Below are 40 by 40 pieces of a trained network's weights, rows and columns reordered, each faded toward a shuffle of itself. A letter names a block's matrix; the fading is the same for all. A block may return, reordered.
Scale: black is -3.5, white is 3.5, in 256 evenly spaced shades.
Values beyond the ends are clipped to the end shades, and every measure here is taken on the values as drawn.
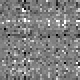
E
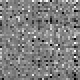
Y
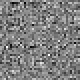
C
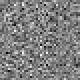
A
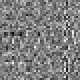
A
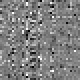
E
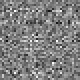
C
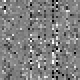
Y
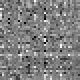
E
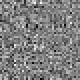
A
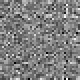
C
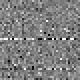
C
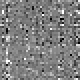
E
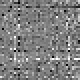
E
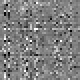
E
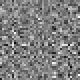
C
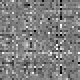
E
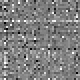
Y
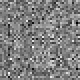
A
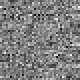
C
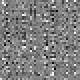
Y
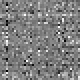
E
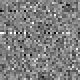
C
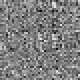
A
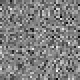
A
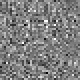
C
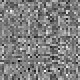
A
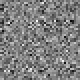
C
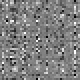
E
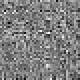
C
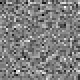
C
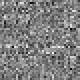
C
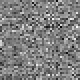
C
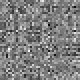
A
